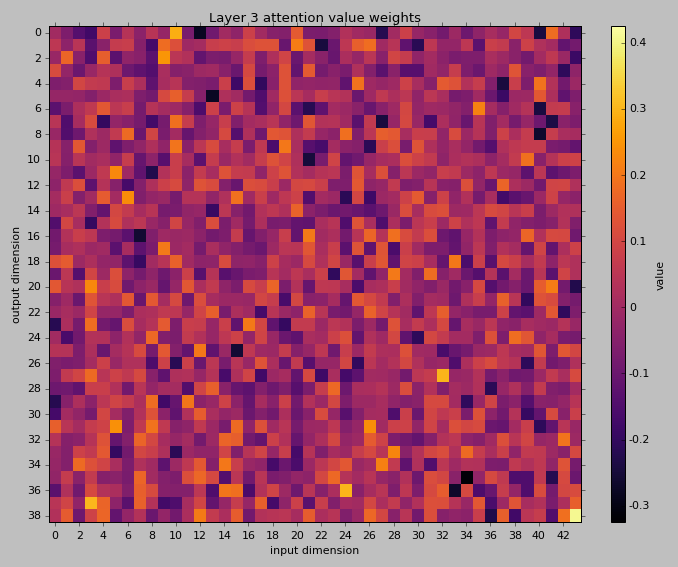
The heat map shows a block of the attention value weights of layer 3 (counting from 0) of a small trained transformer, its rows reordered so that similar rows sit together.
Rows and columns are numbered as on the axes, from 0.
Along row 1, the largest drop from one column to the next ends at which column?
22
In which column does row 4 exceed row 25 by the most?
32
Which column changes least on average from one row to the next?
7
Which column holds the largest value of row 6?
35
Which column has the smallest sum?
36
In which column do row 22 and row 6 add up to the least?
17
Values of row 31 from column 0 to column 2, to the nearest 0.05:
0.15 0.05 0
